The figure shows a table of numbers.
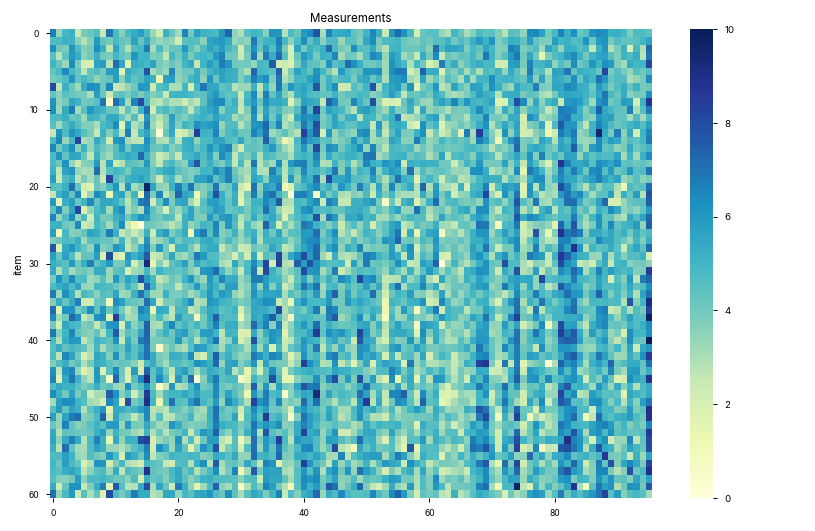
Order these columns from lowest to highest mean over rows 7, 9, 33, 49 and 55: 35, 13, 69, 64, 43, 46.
43, 46, 35, 64, 13, 69
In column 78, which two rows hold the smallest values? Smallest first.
54, 3
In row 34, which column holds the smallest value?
53
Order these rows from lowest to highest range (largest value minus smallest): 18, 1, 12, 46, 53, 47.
1, 18, 12, 46, 53, 47
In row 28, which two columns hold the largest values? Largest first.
83, 0
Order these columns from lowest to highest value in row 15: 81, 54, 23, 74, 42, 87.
23, 54, 81, 87, 74, 42
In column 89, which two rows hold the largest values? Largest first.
56, 43
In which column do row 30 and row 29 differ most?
76
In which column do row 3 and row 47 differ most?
42
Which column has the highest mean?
95
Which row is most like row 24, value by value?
15
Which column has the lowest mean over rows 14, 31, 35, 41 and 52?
71
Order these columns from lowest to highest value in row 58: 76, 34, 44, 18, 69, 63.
18, 63, 44, 76, 34, 69
